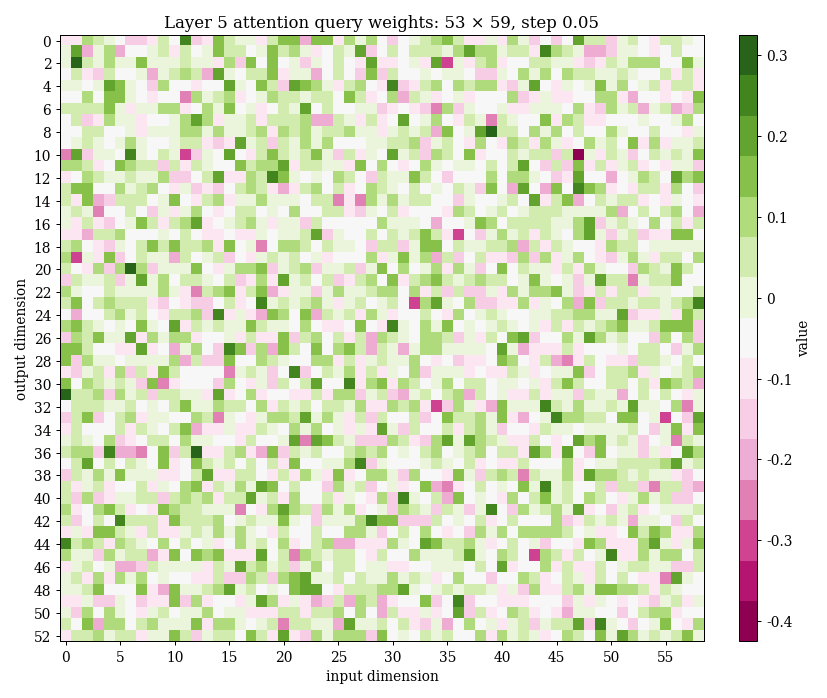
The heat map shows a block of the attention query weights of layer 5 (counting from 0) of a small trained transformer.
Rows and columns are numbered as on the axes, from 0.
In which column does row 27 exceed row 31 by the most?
15
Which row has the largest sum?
48
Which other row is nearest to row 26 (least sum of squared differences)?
52
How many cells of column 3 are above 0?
21
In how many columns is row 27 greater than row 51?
27
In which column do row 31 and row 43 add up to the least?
37
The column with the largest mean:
20
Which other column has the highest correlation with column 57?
34
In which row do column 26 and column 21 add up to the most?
29
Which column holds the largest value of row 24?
14
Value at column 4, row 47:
-0.1
